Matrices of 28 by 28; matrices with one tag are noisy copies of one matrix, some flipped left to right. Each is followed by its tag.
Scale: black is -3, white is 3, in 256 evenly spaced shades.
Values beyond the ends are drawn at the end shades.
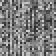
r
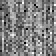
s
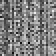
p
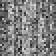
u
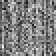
s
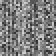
r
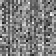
r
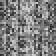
u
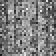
u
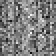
u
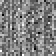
r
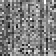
p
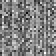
r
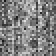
u
